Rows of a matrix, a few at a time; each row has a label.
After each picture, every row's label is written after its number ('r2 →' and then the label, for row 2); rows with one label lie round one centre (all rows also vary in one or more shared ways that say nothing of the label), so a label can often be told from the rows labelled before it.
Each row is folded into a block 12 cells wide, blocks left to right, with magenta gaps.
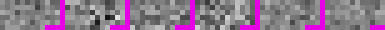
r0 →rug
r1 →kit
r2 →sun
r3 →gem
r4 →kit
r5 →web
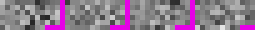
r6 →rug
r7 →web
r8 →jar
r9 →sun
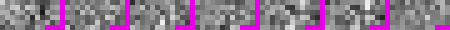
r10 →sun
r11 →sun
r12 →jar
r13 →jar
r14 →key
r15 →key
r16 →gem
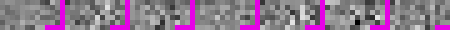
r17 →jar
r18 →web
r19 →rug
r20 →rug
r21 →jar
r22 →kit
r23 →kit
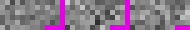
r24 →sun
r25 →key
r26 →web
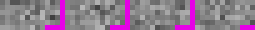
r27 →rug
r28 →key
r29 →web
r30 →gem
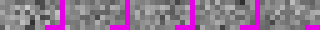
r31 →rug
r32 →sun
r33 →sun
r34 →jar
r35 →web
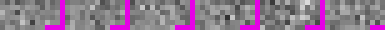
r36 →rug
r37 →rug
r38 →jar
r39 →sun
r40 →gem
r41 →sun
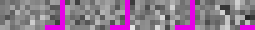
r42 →jar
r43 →web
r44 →kit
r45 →key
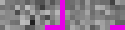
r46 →rug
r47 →jar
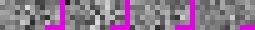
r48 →rug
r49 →web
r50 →web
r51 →gem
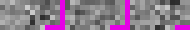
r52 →kit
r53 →kit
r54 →jar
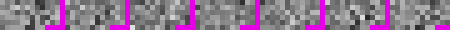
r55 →rug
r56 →key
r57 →gem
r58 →jar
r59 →web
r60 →gem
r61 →jar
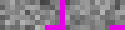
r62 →jar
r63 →web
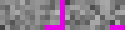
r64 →web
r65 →web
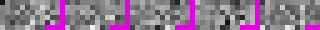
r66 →web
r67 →sun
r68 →jar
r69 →rug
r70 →kit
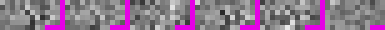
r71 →gem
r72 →gem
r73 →gem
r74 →gem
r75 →sun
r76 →kit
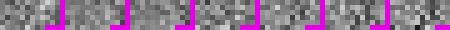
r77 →gem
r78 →jar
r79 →jar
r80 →sun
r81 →key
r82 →sun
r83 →key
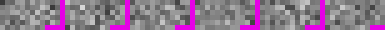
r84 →web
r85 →key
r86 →jar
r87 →jar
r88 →key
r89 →key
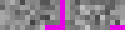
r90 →kit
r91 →sun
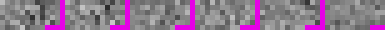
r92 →sun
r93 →sun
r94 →rug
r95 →gem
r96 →jar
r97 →web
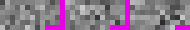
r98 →kit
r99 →sun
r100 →kit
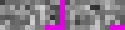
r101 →jar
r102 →key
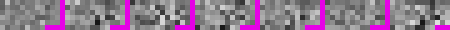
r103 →kit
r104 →kit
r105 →web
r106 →jar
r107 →web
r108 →rug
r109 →rug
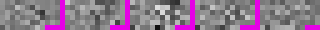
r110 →key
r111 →sun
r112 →jar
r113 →key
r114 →sun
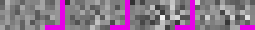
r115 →kit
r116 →web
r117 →web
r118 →gem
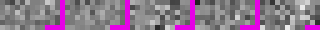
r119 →gem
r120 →gem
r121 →jar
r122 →rug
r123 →gem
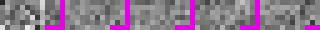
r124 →kit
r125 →sun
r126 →rug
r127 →gem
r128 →sun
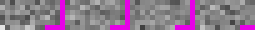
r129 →sun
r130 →key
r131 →jar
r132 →key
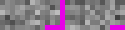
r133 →web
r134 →rug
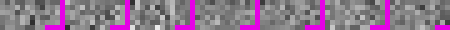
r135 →rug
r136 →key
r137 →kit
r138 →rug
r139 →web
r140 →jar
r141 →key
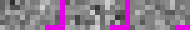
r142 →gem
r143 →key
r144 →key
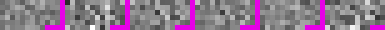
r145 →key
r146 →kit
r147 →gem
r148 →gem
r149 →jar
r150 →sun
